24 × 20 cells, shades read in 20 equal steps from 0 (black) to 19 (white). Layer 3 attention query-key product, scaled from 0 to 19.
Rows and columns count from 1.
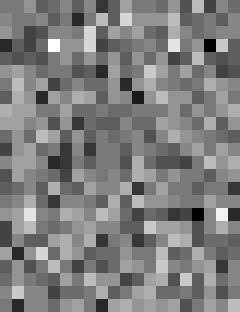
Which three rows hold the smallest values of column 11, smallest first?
7, 22, 13
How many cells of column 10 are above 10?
9
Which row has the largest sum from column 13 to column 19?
18
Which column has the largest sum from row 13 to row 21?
3
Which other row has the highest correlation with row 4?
19
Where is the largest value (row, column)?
4, 5
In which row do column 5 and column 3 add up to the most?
17
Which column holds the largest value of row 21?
14
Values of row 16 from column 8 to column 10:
9 7 13
